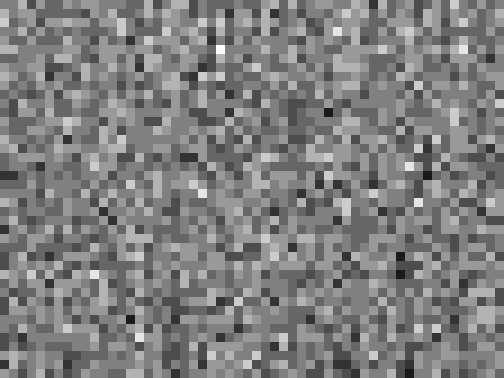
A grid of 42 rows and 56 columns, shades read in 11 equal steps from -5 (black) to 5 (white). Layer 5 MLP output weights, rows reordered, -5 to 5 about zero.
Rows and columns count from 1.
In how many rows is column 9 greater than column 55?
14
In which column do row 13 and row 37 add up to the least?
37
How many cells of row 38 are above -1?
39
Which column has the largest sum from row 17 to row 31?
16
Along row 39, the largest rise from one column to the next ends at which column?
32
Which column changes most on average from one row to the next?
47
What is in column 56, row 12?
3
